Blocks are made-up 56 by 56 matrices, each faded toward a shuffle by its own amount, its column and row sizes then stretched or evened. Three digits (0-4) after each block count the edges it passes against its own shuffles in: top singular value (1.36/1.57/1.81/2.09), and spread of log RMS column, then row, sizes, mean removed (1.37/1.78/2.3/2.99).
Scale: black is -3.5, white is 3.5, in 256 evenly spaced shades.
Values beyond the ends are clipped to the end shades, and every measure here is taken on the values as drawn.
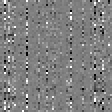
2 4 0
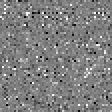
1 0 2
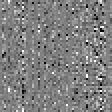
1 4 0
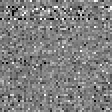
2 1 3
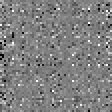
0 3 2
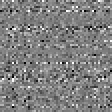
2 1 4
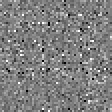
1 2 2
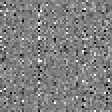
2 3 1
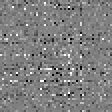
2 2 3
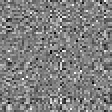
4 2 1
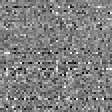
0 1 4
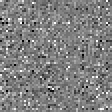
0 2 2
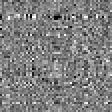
4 1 3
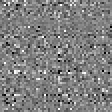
3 2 3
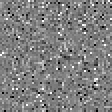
3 1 0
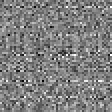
4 0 3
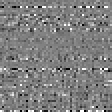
4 0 4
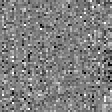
1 3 0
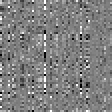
4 4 1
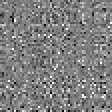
4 2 1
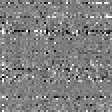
3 1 4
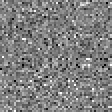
4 0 1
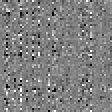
2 4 2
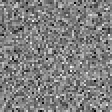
2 0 0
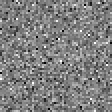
0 0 0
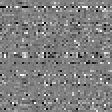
4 1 4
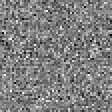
1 0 1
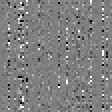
1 4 0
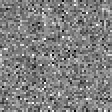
1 1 2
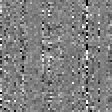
3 4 0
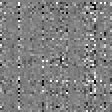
2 4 3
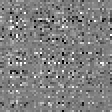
1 3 4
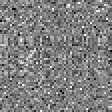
4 0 0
